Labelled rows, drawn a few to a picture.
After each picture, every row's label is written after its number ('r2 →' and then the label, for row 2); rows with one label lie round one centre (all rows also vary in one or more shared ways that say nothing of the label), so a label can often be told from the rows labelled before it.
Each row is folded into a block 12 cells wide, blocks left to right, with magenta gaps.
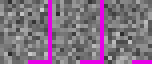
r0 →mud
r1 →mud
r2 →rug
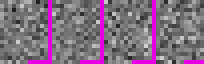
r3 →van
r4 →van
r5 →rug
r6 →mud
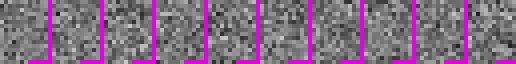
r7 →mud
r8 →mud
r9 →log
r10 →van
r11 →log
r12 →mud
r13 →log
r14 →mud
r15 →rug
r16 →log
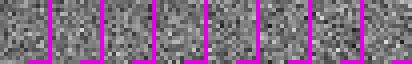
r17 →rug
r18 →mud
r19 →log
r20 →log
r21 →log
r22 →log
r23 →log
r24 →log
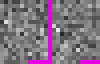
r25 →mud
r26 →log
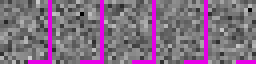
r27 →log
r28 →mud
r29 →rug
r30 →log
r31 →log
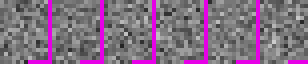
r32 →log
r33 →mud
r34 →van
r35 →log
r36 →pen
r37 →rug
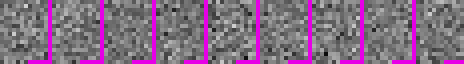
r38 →rug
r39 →mud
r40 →van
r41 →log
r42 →log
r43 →mud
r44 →mud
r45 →mud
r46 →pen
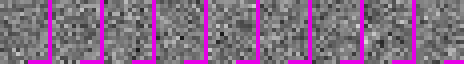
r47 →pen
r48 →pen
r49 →mud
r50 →mud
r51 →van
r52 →rug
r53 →van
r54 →log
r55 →mud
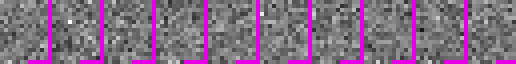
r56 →van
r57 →pen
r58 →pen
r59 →rug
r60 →pen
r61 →mud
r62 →van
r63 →van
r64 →van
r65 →pen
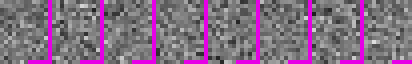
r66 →log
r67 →van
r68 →log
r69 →rug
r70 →pen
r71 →rug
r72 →pen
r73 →mud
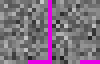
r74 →log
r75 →pen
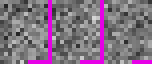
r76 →van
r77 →mud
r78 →pen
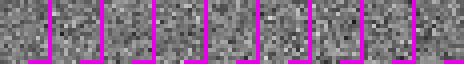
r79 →mud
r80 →van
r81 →pen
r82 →van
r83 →van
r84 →rug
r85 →log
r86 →rug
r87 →pen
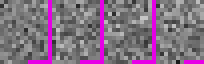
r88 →log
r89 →rug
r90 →mud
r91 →rug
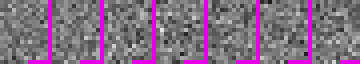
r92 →mud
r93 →mud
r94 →log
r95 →mud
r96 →van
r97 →log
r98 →log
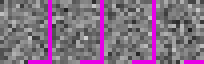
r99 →pen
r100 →van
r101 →mud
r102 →mud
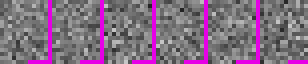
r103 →mud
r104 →pen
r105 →rug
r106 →log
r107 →van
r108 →pen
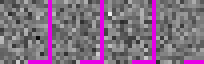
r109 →mud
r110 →mud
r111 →rug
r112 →van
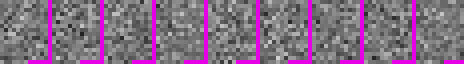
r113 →van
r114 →mud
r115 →log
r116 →rug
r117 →mud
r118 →pen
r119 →log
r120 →log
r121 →rug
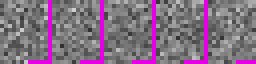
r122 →pen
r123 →mud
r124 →pen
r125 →pen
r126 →van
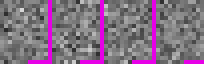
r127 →mud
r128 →rug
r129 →van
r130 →mud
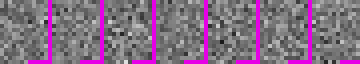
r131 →mud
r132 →mud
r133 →rug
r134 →van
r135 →van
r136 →van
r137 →pen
